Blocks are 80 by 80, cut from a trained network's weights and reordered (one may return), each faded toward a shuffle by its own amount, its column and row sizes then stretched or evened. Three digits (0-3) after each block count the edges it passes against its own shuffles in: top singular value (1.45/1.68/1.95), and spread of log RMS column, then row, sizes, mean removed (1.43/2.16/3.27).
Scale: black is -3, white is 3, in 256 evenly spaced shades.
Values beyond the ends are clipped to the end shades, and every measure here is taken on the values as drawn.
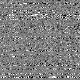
0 0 3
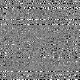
0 2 3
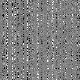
2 3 1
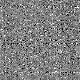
0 0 2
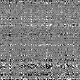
2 2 3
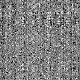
2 1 1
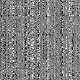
3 3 1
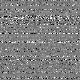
0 0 3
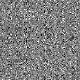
1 2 1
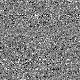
1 0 2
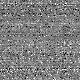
1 0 2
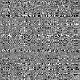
3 2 3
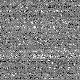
1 0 2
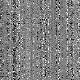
2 3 0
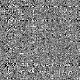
2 2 2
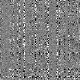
2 3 2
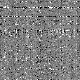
1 1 2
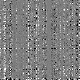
3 3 2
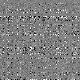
0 2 3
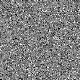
0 0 1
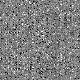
0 1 1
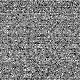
1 0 0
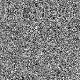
1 1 0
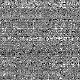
2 1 2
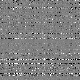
2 1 3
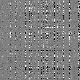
3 3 2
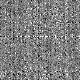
1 1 1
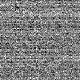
3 1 0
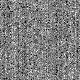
1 1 0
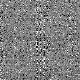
1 2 0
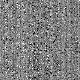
1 1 0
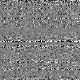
1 1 3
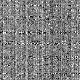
3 0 2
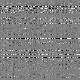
2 0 3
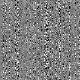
1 3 0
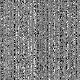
3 3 0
